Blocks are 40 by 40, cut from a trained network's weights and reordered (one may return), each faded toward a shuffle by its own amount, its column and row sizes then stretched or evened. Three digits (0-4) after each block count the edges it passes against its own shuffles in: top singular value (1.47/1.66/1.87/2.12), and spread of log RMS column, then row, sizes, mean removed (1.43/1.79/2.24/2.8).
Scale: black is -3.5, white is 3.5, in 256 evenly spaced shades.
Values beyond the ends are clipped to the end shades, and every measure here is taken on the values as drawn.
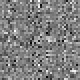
1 3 1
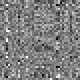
3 2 0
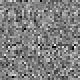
2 0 2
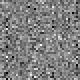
1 2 0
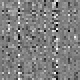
3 4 1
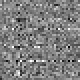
1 1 3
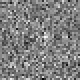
1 2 1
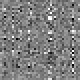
1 3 1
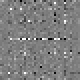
2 2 2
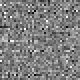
1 0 2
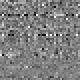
2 0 3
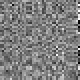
4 2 0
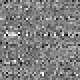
1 1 3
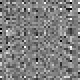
4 4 1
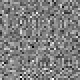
3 1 0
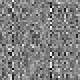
4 3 1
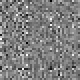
2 3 1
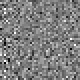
1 2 1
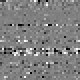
1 0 4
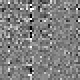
3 3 1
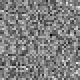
3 0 0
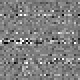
1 0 4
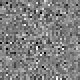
0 2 2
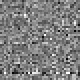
3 1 1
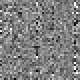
1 3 0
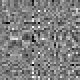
2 2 1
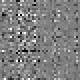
1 4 3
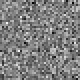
0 1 0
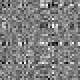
4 2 3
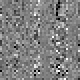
1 4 0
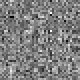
2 0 2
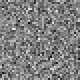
0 0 0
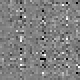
0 3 2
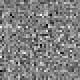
0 0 3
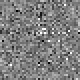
1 1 1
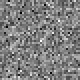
0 0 0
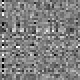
3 2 1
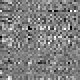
2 2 3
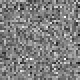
0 1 1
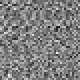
3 0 1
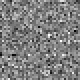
0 1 1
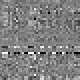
4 1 3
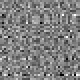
3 0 3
